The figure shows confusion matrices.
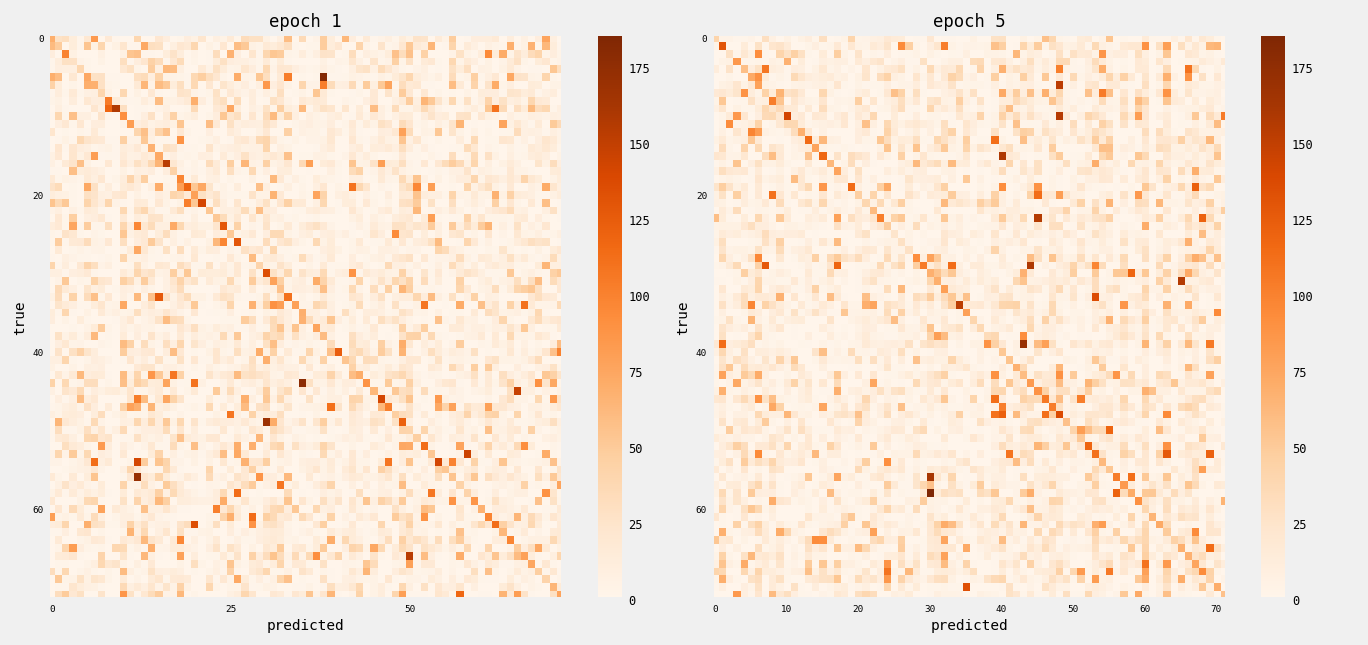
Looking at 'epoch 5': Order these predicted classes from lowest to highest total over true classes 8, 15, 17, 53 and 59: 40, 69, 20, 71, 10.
10, 71, 20, 69, 40
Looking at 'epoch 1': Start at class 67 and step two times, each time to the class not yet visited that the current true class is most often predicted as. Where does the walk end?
61
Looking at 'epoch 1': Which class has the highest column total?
49
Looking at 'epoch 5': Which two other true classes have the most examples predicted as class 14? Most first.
64, 53
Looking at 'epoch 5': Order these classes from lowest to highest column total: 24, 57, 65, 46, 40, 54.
65, 46, 57, 54, 24, 40
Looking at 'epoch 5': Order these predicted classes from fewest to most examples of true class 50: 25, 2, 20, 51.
20, 25, 2, 51
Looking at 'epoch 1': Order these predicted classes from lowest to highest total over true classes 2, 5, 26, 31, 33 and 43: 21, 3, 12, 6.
21, 3, 6, 12
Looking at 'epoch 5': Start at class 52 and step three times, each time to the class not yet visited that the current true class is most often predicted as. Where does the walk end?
60
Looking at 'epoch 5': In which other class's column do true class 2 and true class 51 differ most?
6
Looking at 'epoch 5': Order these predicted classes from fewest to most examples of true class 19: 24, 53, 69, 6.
53, 6, 69, 24
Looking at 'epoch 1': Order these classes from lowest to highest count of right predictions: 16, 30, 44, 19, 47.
44, 47, 19, 30, 16
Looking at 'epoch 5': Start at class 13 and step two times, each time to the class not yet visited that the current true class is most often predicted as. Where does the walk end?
43
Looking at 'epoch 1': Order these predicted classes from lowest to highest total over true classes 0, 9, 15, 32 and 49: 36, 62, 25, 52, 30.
36, 52, 25, 62, 30
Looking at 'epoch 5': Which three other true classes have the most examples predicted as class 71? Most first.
10, 59, 22
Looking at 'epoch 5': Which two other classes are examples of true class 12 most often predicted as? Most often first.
5, 6
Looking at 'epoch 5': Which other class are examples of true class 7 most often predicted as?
54
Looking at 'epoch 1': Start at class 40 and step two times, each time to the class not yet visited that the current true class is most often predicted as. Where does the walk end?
57
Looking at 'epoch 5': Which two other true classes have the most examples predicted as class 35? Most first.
70, 65
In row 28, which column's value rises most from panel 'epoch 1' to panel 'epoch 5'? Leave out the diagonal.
6
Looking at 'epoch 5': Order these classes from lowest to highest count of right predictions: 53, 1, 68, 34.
68, 53, 1, 34
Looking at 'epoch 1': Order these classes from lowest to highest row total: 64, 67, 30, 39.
67, 39, 64, 30
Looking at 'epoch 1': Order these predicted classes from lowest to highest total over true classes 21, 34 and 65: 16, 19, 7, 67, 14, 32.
16, 7, 67, 14, 19, 32
